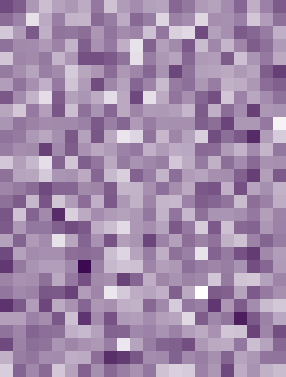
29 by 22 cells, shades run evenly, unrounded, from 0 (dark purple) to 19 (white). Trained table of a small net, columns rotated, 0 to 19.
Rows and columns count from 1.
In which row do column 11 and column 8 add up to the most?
4
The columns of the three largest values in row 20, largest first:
16, 10, 9
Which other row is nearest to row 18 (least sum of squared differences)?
20
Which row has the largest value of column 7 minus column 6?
23
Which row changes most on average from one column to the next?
8
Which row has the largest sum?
2
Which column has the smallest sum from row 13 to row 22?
7
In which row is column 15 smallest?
27
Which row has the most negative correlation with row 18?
28
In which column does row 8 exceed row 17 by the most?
12
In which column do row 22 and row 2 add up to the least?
11
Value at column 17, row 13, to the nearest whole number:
13
